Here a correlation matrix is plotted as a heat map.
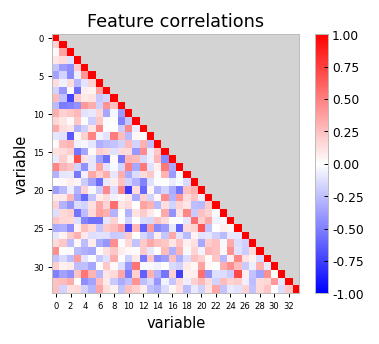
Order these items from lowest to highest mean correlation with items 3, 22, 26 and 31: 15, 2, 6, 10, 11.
15, 2, 6, 10, 11
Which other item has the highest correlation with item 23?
18
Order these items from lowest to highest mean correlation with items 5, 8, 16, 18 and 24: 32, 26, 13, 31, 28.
32, 26, 28, 31, 13
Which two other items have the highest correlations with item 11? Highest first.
30, 32
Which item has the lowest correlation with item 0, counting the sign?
31
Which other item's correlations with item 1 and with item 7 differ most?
9
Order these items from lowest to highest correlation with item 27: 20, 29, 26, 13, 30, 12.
20, 26, 30, 29, 12, 13
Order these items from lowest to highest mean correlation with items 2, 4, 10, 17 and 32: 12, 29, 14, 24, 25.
25, 29, 24, 14, 12
